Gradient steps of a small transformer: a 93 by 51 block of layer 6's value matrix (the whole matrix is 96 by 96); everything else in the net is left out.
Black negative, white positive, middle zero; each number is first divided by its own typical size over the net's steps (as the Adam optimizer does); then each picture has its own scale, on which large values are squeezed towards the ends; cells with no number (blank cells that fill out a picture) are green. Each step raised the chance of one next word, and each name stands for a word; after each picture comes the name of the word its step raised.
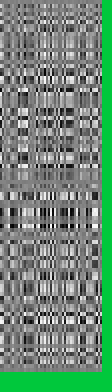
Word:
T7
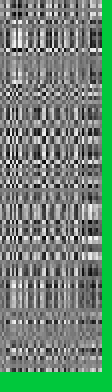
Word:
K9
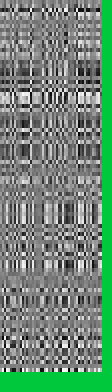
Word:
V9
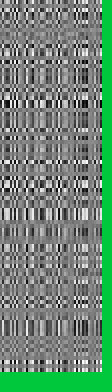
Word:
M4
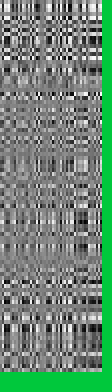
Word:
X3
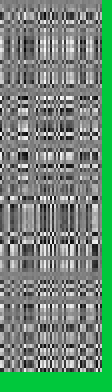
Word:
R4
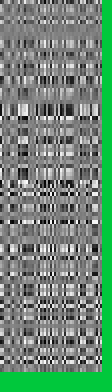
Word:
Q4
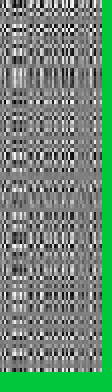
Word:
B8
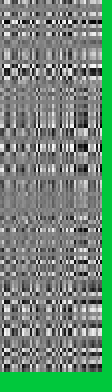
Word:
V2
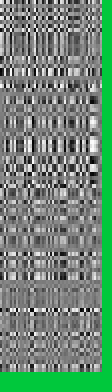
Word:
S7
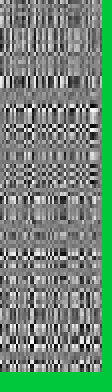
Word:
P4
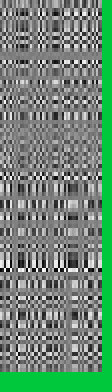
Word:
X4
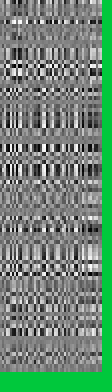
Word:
V2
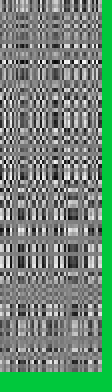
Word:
M4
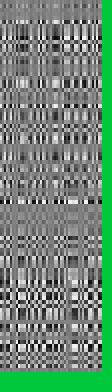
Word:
P4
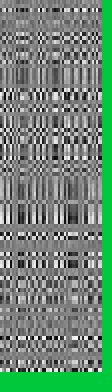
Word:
V9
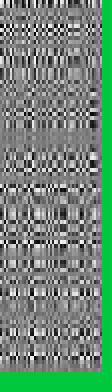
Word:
B8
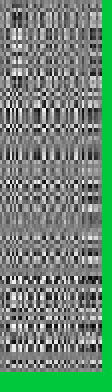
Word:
P4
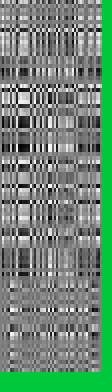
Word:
S7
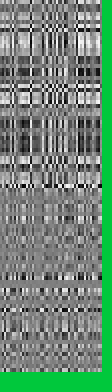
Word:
S7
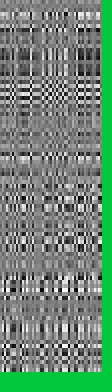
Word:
R4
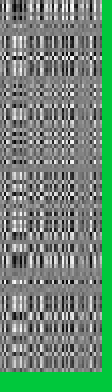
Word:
X3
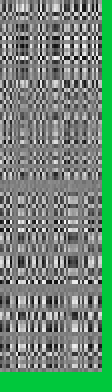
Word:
X3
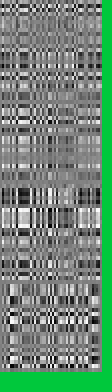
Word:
T7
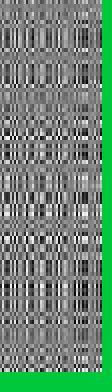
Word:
K9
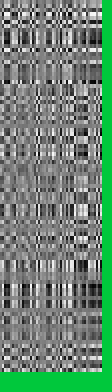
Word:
K9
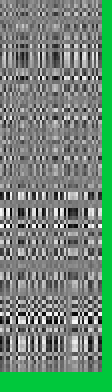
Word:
T7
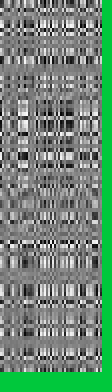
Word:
B8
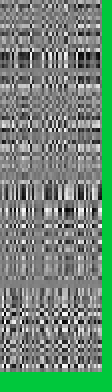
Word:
T7
